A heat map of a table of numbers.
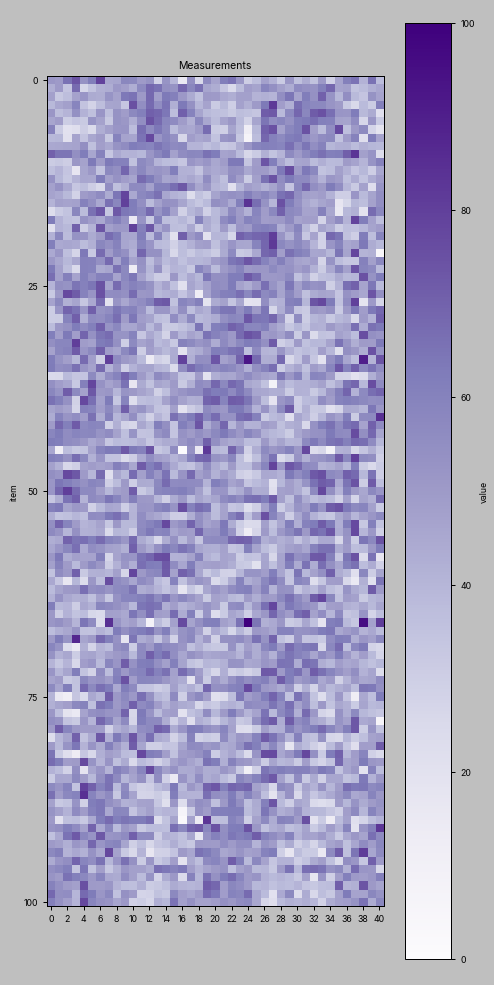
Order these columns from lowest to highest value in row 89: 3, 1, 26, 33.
33, 1, 3, 26
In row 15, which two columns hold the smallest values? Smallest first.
35, 36
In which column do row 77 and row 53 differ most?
29
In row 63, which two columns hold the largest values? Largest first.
33, 32
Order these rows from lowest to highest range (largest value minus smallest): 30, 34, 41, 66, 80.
30, 80, 41, 34, 66
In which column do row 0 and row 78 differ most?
3
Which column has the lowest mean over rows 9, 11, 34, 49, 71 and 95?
27
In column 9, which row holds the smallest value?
68
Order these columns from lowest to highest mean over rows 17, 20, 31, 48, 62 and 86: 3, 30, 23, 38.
30, 3, 23, 38
